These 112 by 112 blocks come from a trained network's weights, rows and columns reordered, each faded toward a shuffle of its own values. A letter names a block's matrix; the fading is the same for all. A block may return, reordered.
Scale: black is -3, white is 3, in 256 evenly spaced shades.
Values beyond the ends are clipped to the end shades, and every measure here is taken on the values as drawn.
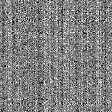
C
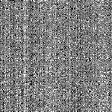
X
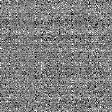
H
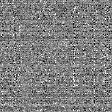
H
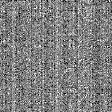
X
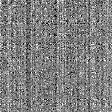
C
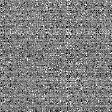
H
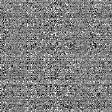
H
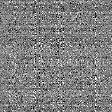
H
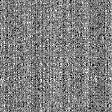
C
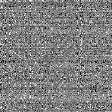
H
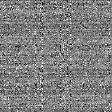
H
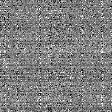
H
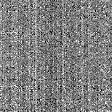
X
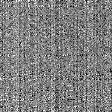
C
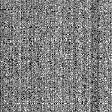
C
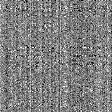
X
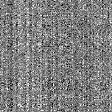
X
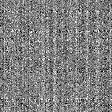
X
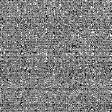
H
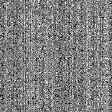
X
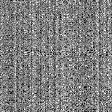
C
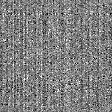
X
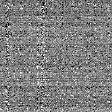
H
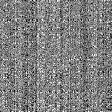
X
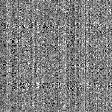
X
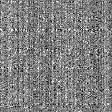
C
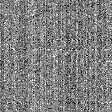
X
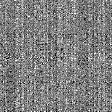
C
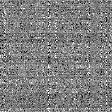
H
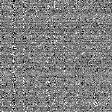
H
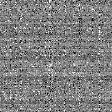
H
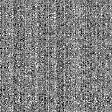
X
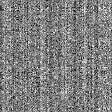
X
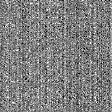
X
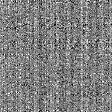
X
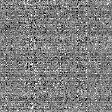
H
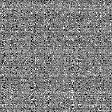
H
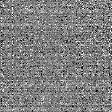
H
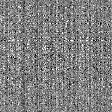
C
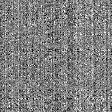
X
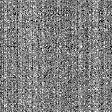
C
